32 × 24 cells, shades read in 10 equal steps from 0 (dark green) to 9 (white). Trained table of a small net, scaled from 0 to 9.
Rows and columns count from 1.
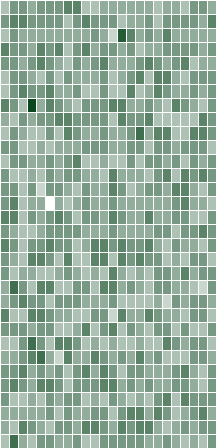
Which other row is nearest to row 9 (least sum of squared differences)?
31
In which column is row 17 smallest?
23
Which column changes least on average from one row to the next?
18
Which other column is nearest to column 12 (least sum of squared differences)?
15
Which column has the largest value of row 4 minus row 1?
8
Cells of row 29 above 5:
8
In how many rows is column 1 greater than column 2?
12
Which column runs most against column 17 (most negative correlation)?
19
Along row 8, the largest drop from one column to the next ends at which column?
4
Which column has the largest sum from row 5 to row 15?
5
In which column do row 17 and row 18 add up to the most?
3
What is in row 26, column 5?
2
